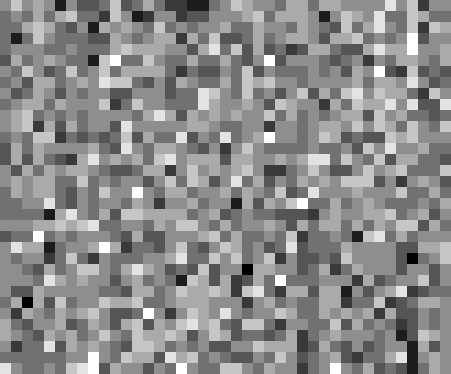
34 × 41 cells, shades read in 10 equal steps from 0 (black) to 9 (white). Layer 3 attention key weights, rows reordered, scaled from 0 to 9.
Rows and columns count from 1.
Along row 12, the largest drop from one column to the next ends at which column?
4
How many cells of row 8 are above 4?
28
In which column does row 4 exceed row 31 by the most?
38
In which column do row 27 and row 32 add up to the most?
24
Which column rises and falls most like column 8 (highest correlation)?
9
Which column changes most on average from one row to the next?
25
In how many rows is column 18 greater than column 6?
18
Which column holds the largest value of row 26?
26
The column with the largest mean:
35
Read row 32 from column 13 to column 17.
7 7 6 4 5
